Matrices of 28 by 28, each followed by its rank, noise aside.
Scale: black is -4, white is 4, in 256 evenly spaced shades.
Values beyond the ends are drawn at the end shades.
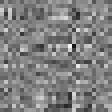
four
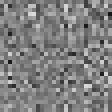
six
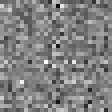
eight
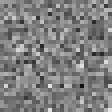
six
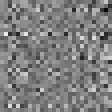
four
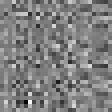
four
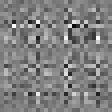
two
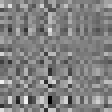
two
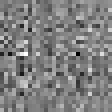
three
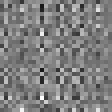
two
